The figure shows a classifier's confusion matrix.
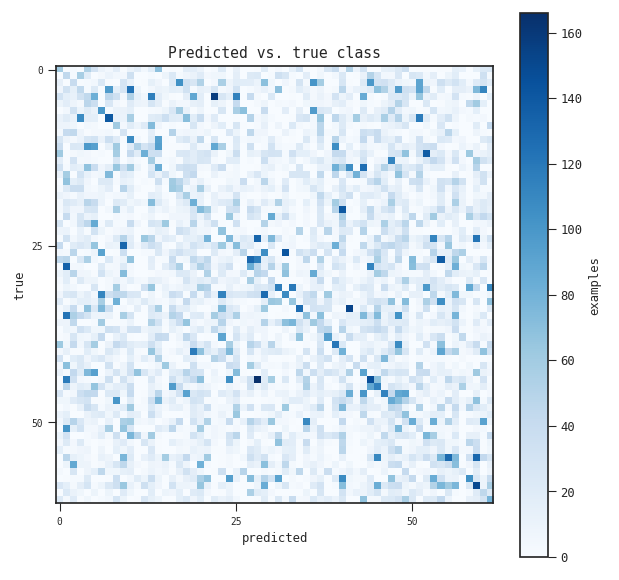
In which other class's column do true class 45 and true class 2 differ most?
36
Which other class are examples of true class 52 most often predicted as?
10
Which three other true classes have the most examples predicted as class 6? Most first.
32, 26, 34
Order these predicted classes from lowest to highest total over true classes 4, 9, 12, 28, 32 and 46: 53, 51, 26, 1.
26, 53, 51, 1
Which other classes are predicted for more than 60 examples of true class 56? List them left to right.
2, 20, 29
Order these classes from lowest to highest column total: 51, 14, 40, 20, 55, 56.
55, 14, 51, 20, 56, 40
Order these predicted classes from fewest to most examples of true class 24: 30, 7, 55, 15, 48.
7, 15, 48, 55, 30
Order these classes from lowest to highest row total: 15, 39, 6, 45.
6, 15, 45, 39
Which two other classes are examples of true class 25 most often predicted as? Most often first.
9, 39
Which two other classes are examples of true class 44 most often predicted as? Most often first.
28, 1
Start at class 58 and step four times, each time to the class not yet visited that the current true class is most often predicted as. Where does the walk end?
47
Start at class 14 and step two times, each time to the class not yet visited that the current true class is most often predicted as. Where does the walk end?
5
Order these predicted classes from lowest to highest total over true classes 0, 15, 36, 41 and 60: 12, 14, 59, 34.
12, 59, 34, 14
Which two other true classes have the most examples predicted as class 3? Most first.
7, 1
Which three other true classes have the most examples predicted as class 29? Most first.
32, 26, 59
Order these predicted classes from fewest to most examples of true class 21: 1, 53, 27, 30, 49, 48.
48, 49, 27, 1, 53, 30
